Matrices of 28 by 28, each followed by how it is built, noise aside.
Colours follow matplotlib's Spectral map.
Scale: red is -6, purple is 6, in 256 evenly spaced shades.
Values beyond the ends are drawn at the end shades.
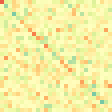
diagonal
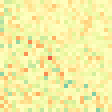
lower triangular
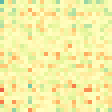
low rank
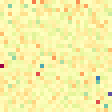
sparse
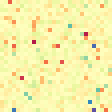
sparse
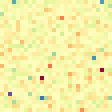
sparse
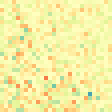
lower triangular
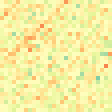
Hankel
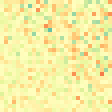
upper triangular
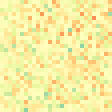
Toeplitz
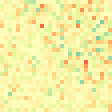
upper triangular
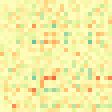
low rank
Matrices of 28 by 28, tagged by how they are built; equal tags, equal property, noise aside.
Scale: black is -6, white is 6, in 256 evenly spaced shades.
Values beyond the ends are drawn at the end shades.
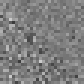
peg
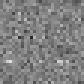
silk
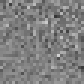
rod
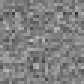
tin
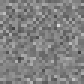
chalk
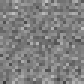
chalk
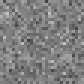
chalk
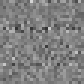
silk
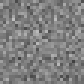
chalk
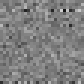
silk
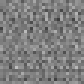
chalk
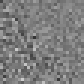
peg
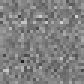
silk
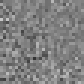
peg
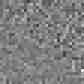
rod
